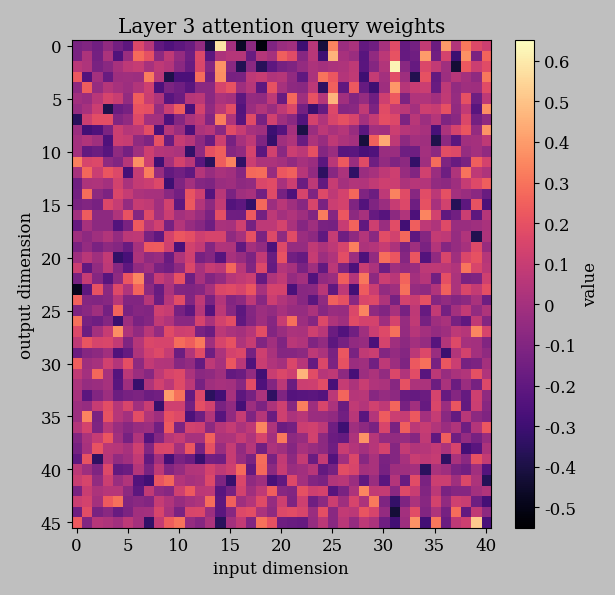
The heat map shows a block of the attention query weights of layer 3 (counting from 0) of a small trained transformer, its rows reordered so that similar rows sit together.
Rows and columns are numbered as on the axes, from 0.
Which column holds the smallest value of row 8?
22
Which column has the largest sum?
31
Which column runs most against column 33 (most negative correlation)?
14
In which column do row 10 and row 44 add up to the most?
37
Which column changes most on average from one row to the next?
18
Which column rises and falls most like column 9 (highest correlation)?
10
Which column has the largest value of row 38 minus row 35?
11
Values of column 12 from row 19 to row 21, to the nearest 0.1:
0.1 -0.1 0
